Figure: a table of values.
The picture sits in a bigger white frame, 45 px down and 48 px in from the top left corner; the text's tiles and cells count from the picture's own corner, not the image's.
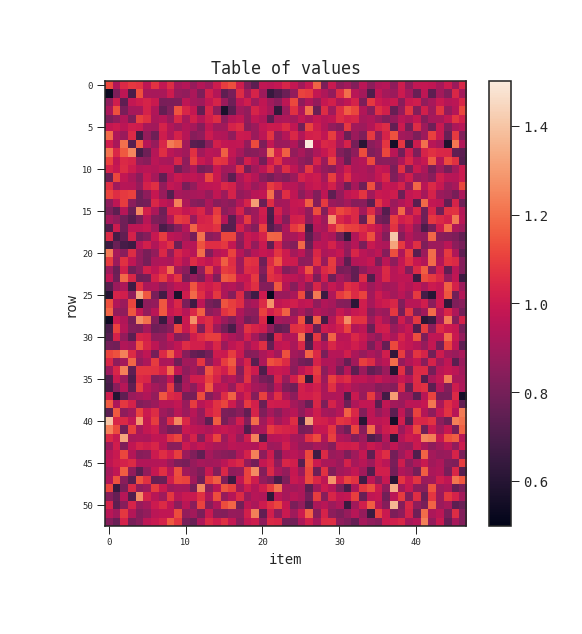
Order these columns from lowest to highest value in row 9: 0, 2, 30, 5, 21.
5, 30, 21, 2, 0
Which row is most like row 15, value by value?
49
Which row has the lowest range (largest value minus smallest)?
43
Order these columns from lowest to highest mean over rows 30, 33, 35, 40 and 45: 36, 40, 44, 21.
21, 36, 44, 40
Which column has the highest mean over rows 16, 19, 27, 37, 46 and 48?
37
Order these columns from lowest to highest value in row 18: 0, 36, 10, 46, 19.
46, 36, 10, 19, 0
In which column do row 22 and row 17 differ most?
11
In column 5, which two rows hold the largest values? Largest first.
28, 25
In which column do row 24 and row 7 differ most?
26
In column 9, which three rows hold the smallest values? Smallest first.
25, 28, 35
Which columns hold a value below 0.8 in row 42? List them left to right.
20, 34, 35, 37
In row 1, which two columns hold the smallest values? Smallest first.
0, 21
